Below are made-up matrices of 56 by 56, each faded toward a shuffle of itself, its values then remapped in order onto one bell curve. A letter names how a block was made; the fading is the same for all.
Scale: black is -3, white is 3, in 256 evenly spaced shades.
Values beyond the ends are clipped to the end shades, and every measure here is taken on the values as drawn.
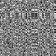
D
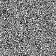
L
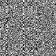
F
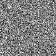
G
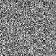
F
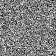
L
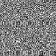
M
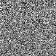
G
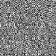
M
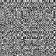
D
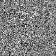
G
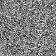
G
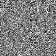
G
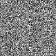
F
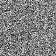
L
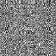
F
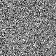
L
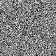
L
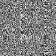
F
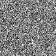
L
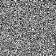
G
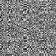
M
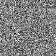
G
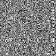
F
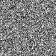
L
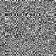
D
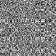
M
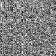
F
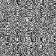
F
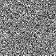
G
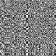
D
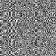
D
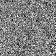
G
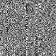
F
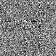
G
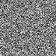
G
